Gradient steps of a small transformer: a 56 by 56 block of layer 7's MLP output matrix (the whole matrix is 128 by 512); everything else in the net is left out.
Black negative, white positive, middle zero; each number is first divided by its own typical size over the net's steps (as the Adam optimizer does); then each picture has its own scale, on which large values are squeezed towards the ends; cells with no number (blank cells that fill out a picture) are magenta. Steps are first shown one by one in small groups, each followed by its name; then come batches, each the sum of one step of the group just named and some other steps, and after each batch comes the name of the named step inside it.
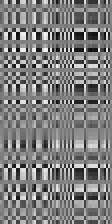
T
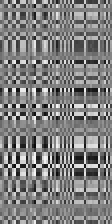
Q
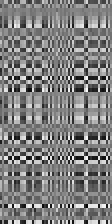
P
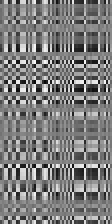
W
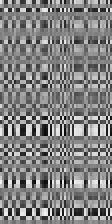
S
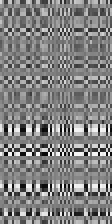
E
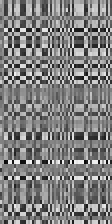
P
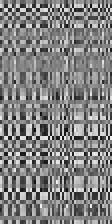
S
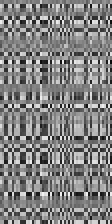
E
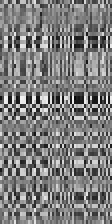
T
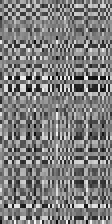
P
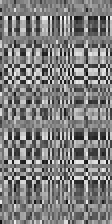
P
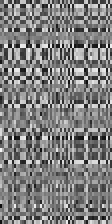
P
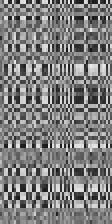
T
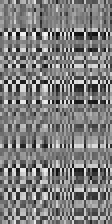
T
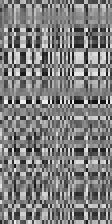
P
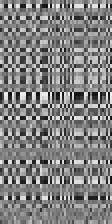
S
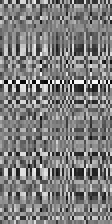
W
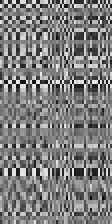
T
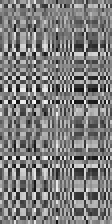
W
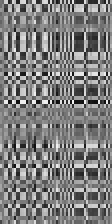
T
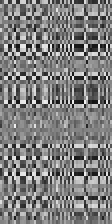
T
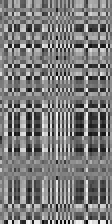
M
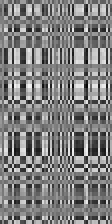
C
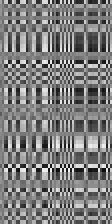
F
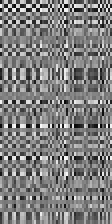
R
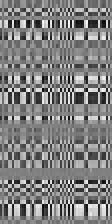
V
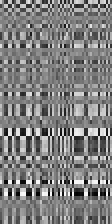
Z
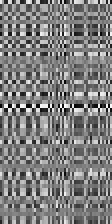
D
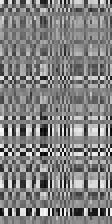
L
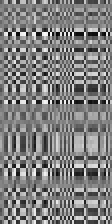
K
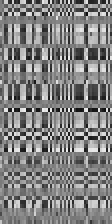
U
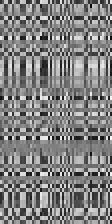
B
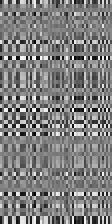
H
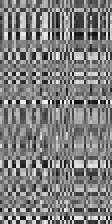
K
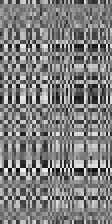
H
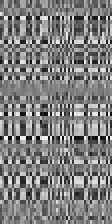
Z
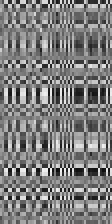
F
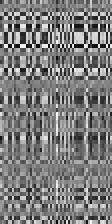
M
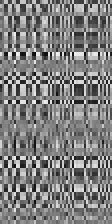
K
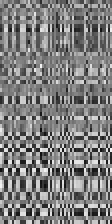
L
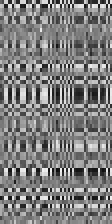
F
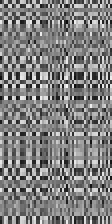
H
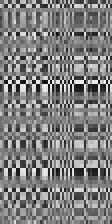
K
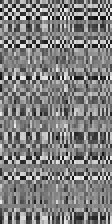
R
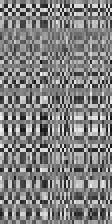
L
